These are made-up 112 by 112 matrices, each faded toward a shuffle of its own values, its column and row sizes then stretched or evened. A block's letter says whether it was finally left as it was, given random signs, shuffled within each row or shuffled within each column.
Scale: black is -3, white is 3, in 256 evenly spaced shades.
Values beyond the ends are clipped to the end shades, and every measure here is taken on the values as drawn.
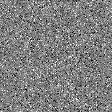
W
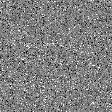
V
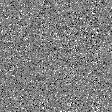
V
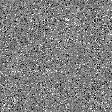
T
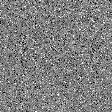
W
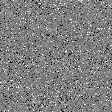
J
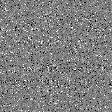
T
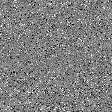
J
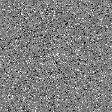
T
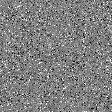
V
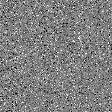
W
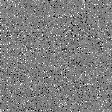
T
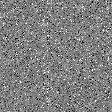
W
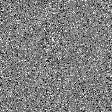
W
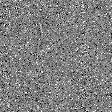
V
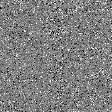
V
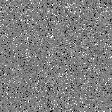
T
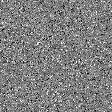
J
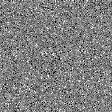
T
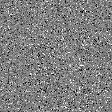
V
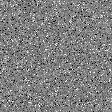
J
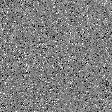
W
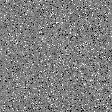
W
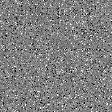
T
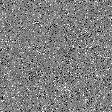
V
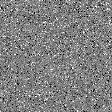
V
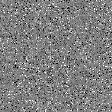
T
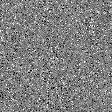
W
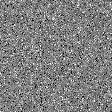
W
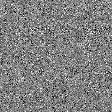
V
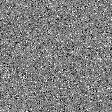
J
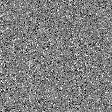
W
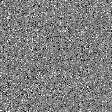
V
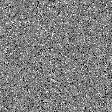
W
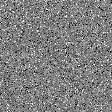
W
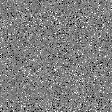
T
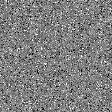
V
